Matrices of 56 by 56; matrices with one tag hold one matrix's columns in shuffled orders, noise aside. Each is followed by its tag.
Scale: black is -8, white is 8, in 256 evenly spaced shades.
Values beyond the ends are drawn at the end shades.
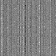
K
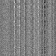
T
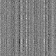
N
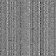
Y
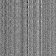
T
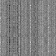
K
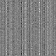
Y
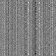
Y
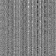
T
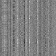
N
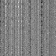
T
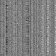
K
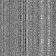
N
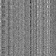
T
